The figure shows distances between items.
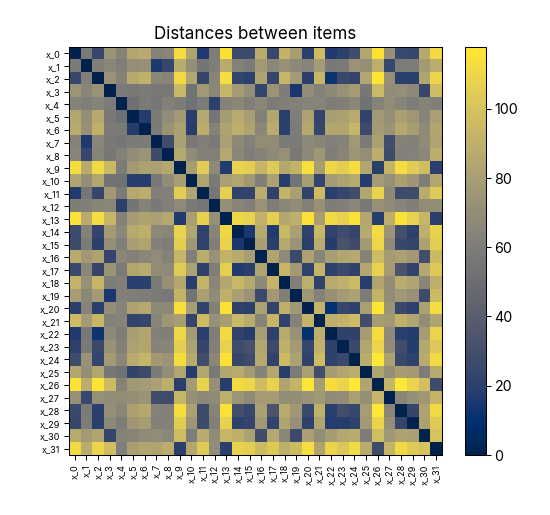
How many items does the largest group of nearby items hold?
12
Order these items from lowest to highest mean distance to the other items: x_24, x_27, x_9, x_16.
x_24, x_27, x_16, x_9
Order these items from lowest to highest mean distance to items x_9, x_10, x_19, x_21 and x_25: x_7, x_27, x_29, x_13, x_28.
x_7, x_13, x_27, x_29, x_28
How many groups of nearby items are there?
6
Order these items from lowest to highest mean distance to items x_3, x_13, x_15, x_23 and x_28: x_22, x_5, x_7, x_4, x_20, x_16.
x_22, x_20, x_4, x_7, x_16, x_5
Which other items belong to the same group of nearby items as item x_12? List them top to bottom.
x_4
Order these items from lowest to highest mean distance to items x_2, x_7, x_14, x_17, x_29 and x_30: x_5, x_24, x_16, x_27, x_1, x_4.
x_24, x_1, x_4, x_27, x_16, x_5
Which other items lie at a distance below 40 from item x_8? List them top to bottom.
x_1, x_7, x_27
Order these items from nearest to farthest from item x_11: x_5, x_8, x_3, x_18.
x_8, x_3, x_5, x_18
